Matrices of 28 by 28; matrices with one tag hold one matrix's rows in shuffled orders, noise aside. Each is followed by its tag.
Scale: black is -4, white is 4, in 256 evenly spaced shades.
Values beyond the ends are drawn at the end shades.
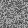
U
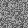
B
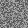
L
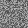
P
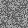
B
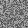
U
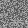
P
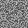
P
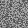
L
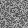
L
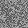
L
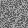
L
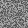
U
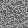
U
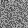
L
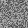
P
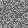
U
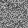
P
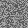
P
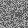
U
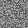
U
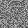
P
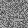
P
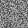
L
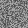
B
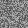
L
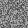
P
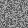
L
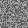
B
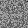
P
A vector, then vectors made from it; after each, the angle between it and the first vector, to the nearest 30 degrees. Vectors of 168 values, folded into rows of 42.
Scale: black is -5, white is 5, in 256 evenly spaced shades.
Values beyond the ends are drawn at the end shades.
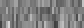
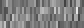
120 degrees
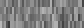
150 degrees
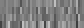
60 degrees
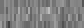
150 degrees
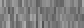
60 degrees
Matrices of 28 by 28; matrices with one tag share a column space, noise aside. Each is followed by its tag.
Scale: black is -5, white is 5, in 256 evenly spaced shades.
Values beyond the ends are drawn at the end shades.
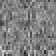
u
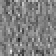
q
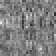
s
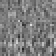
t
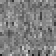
u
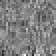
u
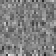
u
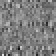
u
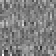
u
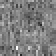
u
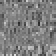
u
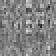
s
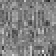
u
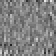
q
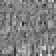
u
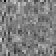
q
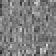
q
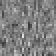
t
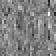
s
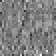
u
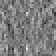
s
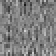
q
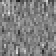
q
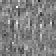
s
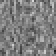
q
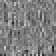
u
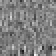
u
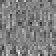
u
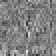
u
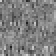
u
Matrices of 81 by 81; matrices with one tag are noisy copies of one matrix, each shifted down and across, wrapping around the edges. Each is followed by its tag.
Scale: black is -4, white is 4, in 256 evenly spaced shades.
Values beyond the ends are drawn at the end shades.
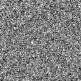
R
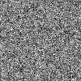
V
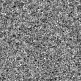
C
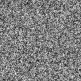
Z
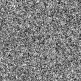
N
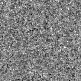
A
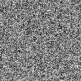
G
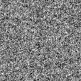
C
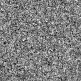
V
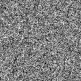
G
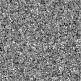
A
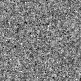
Z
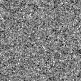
C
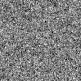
V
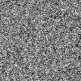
A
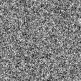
C
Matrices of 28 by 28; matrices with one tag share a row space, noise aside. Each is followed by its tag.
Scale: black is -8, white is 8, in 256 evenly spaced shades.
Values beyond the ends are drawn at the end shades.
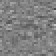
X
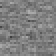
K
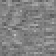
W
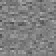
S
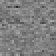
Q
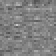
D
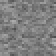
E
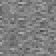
S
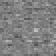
D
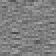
W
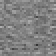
X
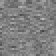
S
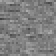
K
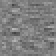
W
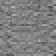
X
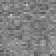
Q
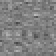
D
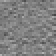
E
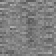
K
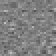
E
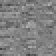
K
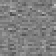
E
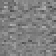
E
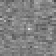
X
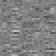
W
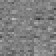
X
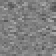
E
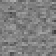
E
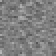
S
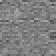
Q
